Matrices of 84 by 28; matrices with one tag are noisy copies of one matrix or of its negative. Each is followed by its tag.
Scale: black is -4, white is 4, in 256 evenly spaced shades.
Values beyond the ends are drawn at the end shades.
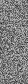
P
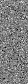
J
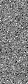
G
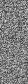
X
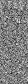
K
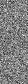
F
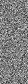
G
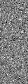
X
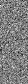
G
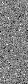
J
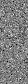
X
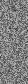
J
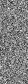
F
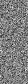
G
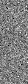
F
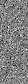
G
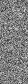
J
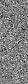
P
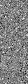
G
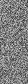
G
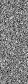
K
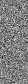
P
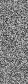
K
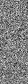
G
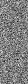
J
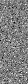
K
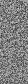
G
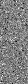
X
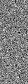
P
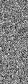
P
